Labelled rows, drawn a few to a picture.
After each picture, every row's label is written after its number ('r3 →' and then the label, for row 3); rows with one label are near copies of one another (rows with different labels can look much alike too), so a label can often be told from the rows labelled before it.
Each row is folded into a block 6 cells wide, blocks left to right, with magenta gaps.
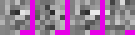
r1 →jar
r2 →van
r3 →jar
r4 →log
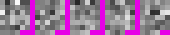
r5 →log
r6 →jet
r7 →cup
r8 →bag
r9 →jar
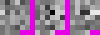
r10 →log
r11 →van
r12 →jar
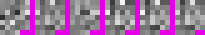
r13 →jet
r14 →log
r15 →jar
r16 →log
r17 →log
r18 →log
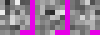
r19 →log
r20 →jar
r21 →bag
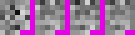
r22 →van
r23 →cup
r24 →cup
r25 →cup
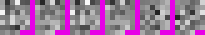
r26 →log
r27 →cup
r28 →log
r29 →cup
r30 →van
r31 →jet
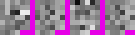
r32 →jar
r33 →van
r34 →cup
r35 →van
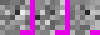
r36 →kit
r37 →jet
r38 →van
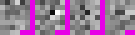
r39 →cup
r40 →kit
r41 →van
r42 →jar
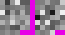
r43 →log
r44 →jet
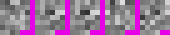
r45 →bag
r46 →jar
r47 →jar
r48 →log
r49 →jet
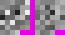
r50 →jet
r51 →van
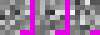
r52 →jet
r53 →jar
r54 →log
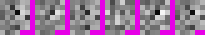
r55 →van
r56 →kit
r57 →van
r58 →log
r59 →kit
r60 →van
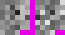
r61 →van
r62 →jet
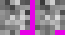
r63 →bag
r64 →bag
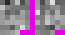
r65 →cup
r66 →log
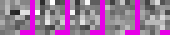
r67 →jar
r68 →log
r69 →log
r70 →cup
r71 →bag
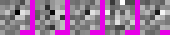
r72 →kit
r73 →van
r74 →kit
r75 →log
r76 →kit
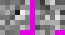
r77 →kit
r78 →bag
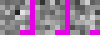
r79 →kit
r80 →cup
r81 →bag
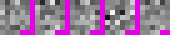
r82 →log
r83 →cup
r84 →bag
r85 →jet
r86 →cup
